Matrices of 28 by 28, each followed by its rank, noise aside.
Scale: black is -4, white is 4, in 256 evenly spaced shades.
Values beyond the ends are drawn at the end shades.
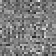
seven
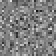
four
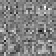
five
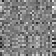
four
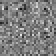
six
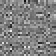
four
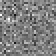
five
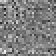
five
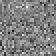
seven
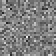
seven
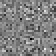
five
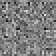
seven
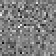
seven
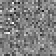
six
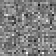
six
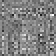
four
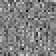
six
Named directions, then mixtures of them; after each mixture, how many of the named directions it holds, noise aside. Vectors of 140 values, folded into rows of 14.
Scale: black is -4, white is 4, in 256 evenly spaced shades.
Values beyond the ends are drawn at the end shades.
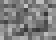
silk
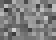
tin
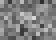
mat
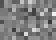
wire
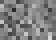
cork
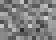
four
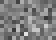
three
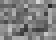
one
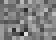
four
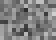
two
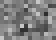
one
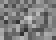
three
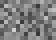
three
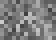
two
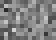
two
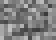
one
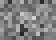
one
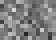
one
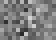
four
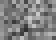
four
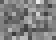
three
